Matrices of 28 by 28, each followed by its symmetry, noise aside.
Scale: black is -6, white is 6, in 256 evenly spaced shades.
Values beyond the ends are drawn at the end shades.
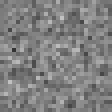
symmetric.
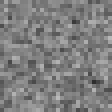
no symmetry.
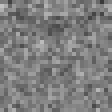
mirrored left to right.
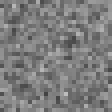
symmetric across the other diagonal.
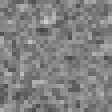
no symmetry.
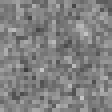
symmetric across the other diagonal.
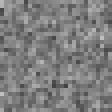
no symmetry.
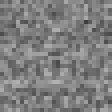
mirrored left to right.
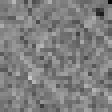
symmetric across the other diagonal.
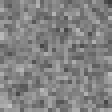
symmetric across the other diagonal.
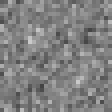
symmetric.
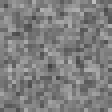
symmetric.
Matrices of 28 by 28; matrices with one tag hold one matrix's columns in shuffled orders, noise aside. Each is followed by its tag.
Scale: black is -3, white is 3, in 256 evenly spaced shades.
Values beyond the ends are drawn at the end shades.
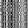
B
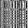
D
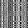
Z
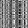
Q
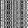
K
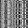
Q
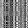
Z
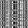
K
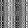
Z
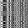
Z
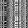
Z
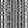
B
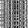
K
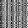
Z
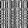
D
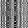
Z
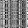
Q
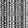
Z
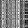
Q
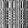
D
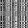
Z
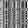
D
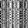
D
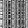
Q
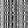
B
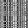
Z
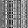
Q
